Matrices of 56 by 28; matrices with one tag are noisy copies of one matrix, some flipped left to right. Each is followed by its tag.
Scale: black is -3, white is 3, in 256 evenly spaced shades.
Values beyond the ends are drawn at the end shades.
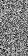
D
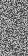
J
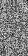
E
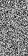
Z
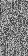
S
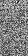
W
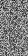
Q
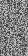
S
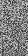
W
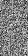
Z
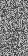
Q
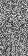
D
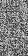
E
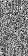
S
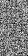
E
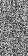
E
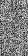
E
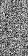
E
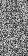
E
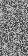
D
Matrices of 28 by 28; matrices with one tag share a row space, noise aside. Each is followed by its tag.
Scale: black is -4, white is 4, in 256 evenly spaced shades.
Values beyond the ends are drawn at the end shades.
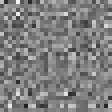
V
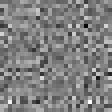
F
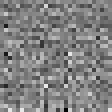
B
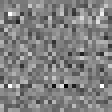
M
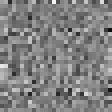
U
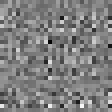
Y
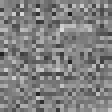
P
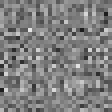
M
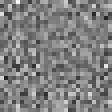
V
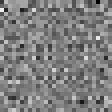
M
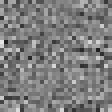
M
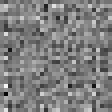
B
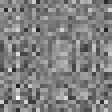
V
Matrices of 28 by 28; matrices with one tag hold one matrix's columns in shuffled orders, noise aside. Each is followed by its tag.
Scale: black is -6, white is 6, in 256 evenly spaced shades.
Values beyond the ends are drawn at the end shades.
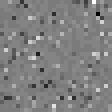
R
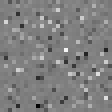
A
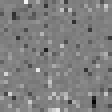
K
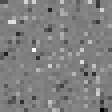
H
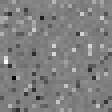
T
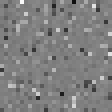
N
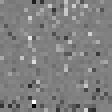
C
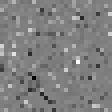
T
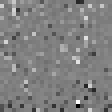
C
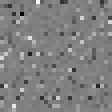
R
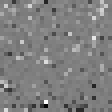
C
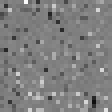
K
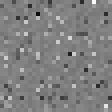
R
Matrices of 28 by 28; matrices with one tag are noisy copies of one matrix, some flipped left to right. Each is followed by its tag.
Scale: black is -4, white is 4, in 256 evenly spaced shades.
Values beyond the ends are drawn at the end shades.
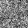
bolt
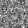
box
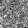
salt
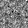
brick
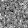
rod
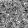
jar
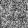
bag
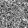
jar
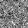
brick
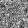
jar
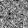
brick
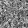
bolt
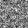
box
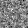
box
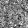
salt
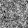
bag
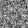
box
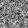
brick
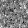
rod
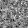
box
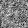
bag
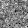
rod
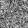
rod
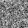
jar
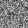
brick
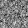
brick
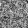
bag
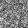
salt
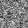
brick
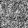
bag
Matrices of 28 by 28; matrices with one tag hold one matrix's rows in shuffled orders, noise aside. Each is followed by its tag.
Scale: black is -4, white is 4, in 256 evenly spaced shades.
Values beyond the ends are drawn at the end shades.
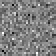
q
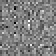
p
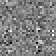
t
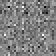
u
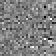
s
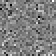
t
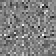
u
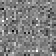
q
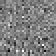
u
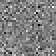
t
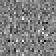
u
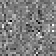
t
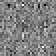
u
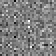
p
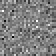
q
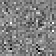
t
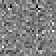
t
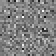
u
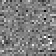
s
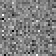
q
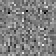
u
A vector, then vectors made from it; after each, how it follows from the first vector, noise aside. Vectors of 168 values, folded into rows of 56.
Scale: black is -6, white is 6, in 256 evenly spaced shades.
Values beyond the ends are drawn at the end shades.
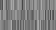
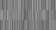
wrapped around, negated, shrunk.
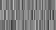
sign-scrambled.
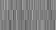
wrapped around, negated, shrunk.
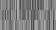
reversed.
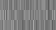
wrapped around, negated, shrunk.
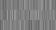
wrapped around, negated, shrunk.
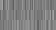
negated, shrunk.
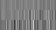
reversed, negated, partly zeroed.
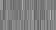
negated, shrunk.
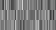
sign-scrambled.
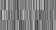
reversed, negated.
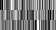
scaled up.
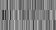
reversed.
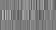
reversed, negated, partly zeroed.
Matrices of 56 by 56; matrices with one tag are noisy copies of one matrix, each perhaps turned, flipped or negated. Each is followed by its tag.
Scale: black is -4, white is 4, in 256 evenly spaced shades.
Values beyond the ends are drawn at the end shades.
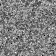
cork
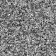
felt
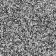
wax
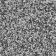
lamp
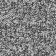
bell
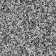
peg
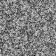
peg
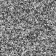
peg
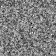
lamp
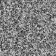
lamp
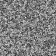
felt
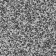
felt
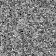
lamp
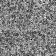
bell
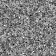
cork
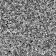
felt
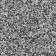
lamp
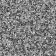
felt
